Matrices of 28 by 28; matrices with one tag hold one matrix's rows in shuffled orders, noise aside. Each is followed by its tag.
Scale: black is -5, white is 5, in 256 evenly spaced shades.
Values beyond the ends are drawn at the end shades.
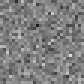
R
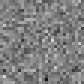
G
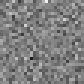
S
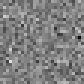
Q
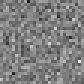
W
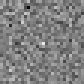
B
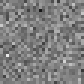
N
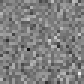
W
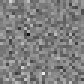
B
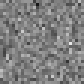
R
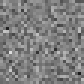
Q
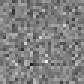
S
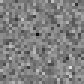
R
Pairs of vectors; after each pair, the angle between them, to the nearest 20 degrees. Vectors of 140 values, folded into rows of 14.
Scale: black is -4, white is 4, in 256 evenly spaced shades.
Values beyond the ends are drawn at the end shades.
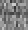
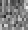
80 degrees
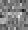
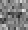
160 degrees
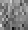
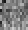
120 degrees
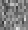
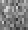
140 degrees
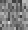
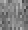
140 degrees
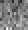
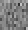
80 degrees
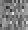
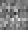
100 degrees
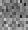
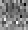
40 degrees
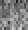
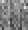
140 degrees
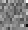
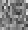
40 degrees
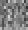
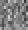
20 degrees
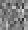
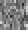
60 degrees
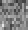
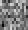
160 degrees
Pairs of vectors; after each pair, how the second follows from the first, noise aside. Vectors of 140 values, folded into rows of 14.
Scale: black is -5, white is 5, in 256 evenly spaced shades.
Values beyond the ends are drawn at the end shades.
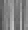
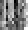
reversed, negated, scaled up.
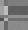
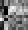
negated, scaled up.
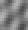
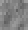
wrapped around, negated, shrunk.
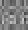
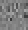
wrapped around, partly zeroed.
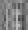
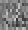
sign-scrambled.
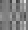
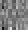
reversed, negated.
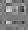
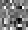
reversed, negated, scaled up.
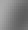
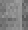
wrapped around, negated, shrunk.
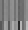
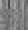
reversed, shrunk.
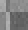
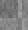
reversed, shrunk.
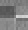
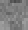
wrapped around, negated, shrunk.
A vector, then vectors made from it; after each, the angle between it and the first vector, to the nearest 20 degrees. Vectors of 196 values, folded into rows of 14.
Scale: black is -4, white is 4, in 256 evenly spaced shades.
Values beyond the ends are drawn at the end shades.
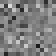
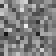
120 degrees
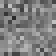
40 degrees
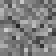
100 degrees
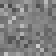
160 degrees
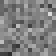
80 degrees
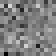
20 degrees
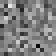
40 degrees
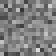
60 degrees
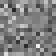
160 degrees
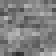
60 degrees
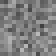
60 degrees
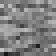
60 degrees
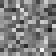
120 degrees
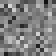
20 degrees
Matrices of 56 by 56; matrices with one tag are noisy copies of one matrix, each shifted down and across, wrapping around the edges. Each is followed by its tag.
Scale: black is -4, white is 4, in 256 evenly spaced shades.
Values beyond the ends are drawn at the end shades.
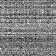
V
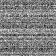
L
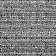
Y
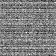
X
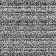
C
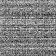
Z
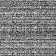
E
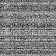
Z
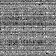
C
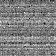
L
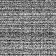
E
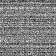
Y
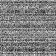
C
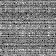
E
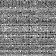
Z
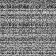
C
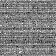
Y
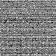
X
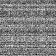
Z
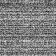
E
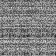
C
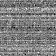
L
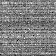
E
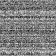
L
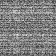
E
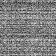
E
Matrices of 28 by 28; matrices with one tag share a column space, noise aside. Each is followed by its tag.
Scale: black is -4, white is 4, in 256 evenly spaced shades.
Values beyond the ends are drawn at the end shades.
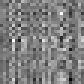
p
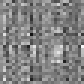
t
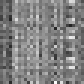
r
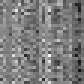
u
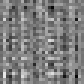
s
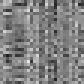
u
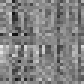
t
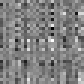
p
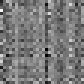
u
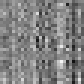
p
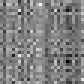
u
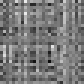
t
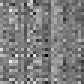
u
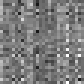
u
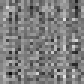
s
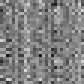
u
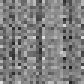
r
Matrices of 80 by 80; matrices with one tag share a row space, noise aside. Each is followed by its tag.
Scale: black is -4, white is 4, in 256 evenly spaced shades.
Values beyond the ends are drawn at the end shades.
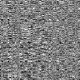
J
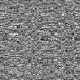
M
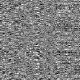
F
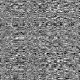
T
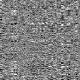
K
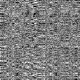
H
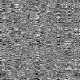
F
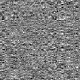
K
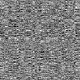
M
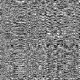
T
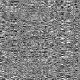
K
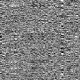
K
